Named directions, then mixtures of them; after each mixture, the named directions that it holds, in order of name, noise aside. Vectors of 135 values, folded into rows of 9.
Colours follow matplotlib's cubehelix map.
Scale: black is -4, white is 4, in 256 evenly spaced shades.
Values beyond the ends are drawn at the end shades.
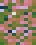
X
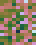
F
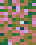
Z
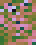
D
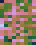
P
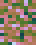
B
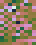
D.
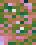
D, F, Z.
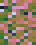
X.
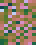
D, X.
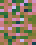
D, P, Z.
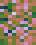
X.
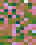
B, D, F.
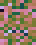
D, X.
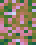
P, X, Z.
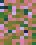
P, X, Z.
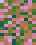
F, P, X.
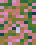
F, Z.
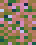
B, D, X.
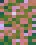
F, P, X.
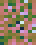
D, F, Z.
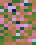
D.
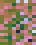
F.
